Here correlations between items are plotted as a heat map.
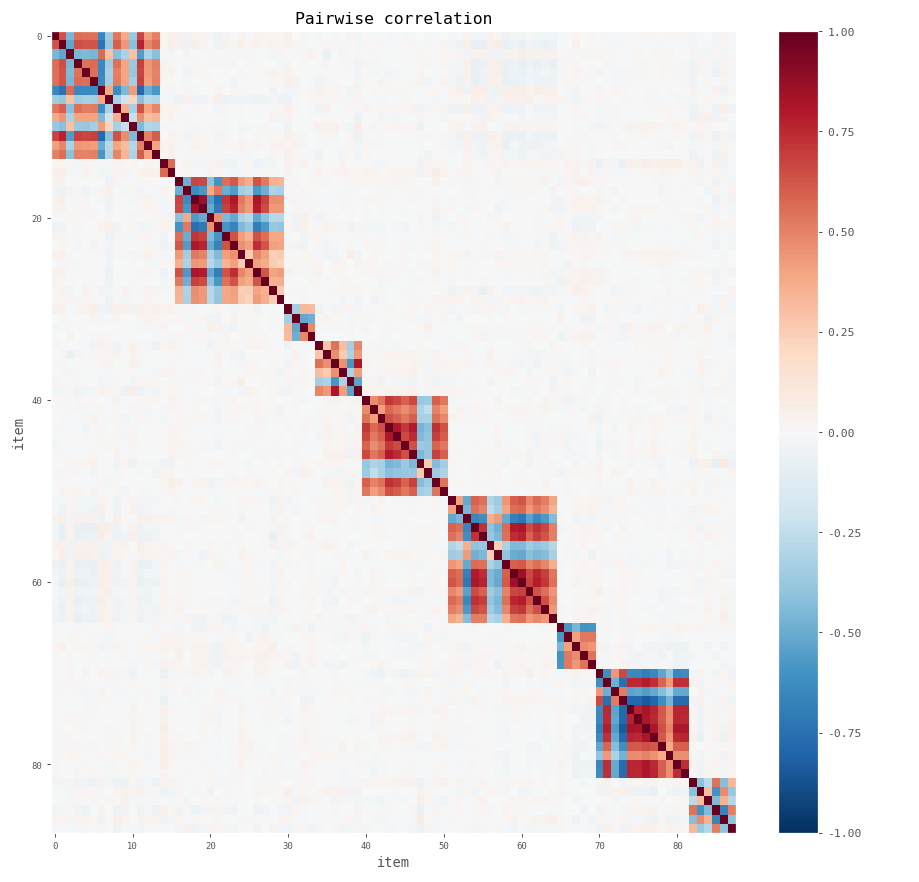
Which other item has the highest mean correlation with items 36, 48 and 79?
39
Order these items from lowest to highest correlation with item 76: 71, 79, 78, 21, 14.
21, 14, 79, 78, 71
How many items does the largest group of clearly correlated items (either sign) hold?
14
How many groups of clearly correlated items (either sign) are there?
10
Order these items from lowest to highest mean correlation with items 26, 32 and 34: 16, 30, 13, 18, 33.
13, 30, 33, 16, 18
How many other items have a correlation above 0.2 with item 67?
3
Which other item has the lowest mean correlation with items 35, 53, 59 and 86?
85
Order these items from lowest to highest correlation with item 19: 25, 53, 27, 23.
53, 25, 27, 23
